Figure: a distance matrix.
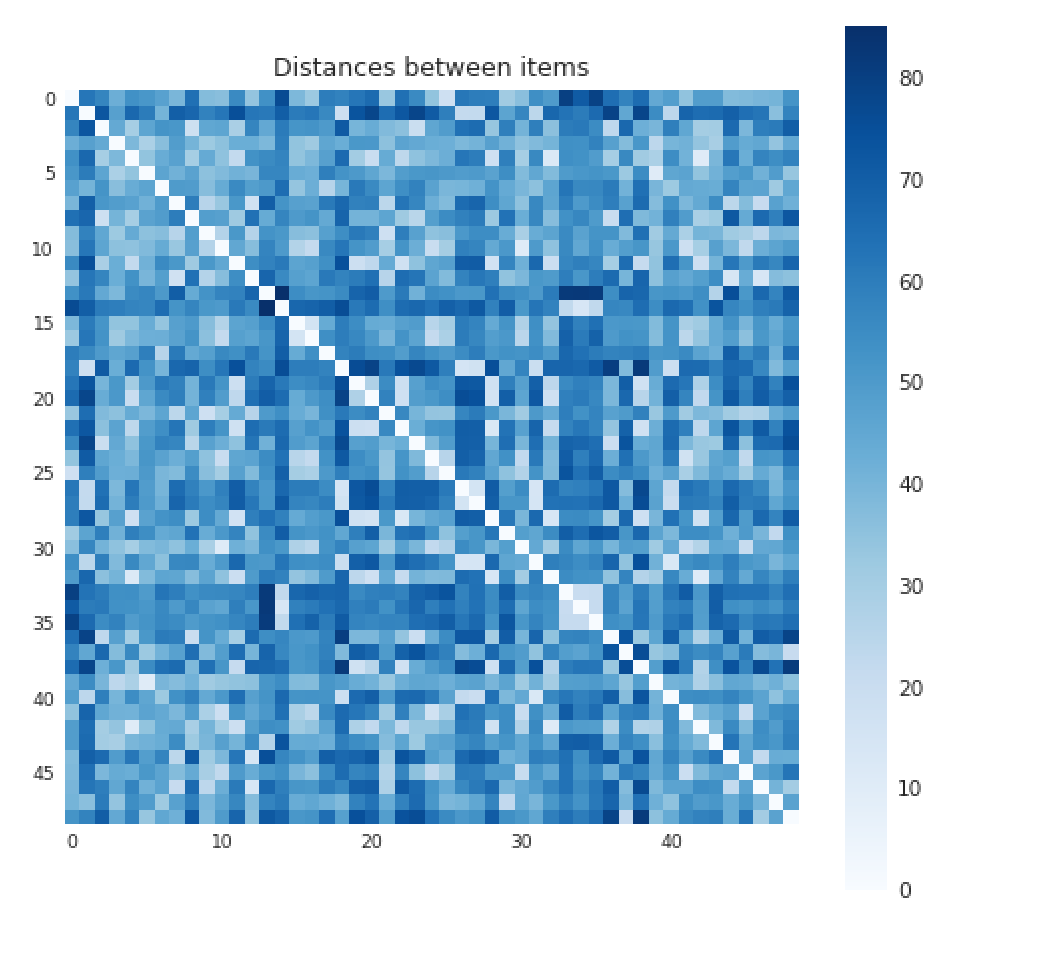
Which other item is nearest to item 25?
0
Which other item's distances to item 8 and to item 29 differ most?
36
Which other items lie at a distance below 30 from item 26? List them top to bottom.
1, 18, 27, 31, 40
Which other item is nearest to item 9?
21
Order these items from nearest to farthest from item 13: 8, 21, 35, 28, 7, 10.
8, 21, 10, 28, 7, 35
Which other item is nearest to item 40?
31
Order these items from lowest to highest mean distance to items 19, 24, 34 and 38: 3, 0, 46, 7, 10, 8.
10, 8, 3, 7, 0, 46
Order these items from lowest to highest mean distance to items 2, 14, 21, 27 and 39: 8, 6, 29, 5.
5, 8, 6, 29
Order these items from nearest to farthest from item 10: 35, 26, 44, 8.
44, 8, 35, 26
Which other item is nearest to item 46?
12
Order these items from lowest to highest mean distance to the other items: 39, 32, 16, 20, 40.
39, 32, 16, 40, 20
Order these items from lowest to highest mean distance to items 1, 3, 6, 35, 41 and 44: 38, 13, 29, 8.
29, 8, 13, 38
